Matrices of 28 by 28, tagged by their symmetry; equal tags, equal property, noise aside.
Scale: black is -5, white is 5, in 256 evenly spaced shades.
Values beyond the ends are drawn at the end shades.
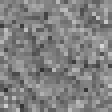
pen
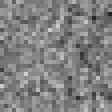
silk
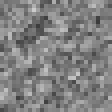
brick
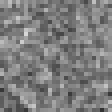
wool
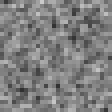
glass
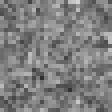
pen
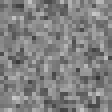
glass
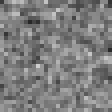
wool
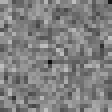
pen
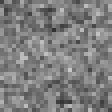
glass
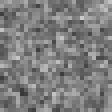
pen
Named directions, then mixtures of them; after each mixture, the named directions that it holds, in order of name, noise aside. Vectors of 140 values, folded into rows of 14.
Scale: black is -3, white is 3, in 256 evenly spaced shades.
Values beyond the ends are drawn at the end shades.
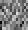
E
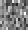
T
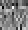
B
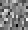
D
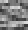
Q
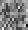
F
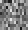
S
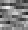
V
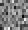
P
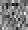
B, F, T.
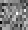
E, V.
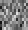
E.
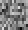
F, Q, S.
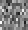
E, T.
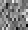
D, F, T.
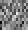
E.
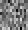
B, S.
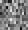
S.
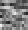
V.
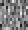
E, P, T.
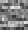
Q.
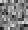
P, Q.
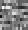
B, V.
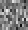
D, E, T.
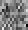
F.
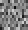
P.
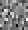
D.
